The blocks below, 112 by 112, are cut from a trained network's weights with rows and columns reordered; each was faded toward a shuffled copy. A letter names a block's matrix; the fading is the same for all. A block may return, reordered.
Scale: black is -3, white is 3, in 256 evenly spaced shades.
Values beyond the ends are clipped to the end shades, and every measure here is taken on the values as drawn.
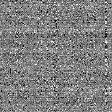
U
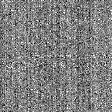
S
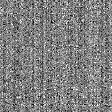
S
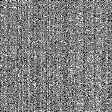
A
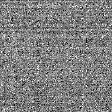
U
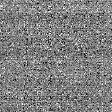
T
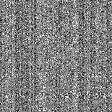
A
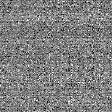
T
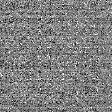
T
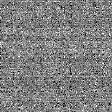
T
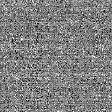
T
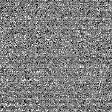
U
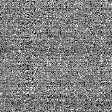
U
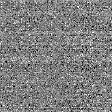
T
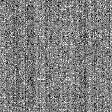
A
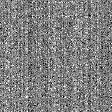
A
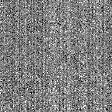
S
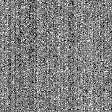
A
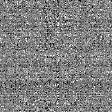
U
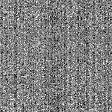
A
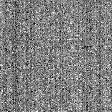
S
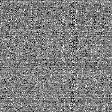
T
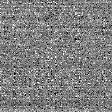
U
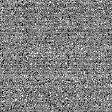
T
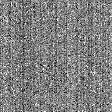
S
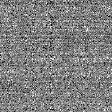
U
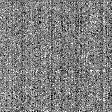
S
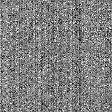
S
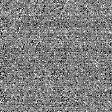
T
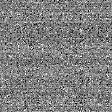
T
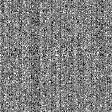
S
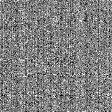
S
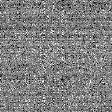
U
